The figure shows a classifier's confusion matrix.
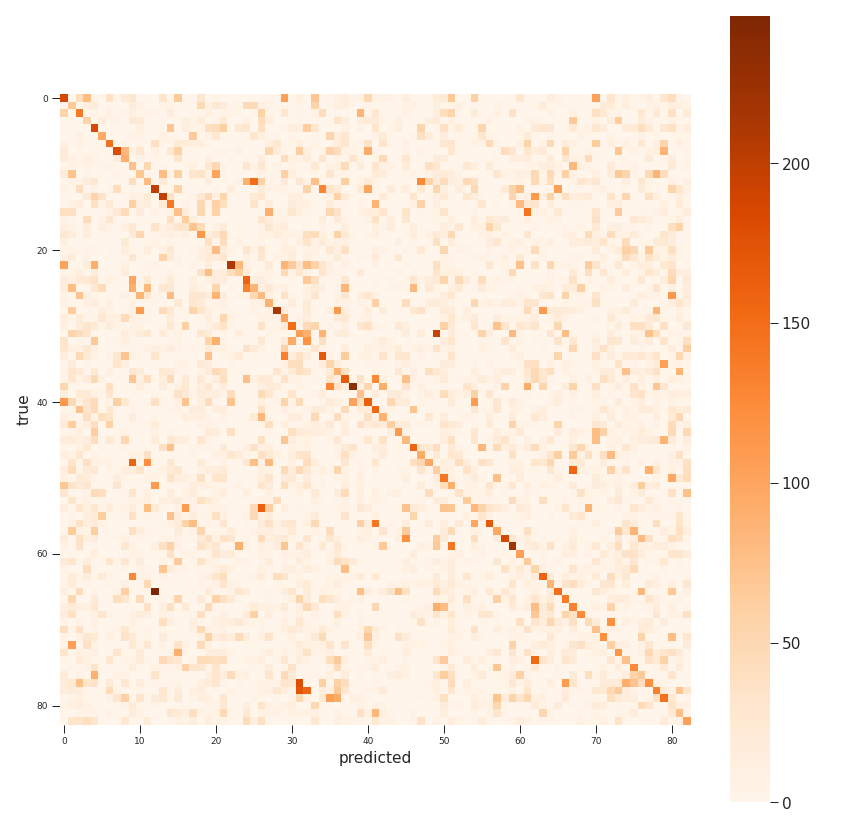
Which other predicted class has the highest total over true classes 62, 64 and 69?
72
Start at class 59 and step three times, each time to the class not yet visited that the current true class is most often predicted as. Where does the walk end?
34
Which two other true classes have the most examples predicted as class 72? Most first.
69, 47
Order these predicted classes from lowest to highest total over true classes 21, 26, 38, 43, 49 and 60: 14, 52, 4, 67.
52, 4, 14, 67
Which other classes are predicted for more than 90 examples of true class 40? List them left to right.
0, 38, 54
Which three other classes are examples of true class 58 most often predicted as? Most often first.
45, 76, 49
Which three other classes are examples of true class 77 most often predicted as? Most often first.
31, 66, 74
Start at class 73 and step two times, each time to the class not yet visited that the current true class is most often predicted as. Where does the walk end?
61
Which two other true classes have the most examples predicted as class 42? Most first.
38, 59
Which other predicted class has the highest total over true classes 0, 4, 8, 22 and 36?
29
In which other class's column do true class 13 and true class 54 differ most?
26
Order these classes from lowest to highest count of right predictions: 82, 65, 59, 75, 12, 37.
82, 75, 65, 37, 12, 59
